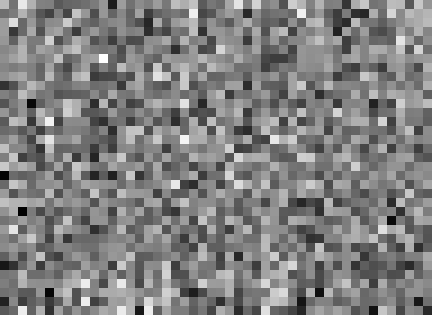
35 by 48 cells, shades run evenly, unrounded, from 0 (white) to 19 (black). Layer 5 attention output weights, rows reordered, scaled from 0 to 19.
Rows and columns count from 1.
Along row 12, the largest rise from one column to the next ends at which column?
4
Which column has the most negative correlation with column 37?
30
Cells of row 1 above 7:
31
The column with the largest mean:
11
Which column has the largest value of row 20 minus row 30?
33
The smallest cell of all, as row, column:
7, 12
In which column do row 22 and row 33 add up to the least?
32
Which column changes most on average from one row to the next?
3
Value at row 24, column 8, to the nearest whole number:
11
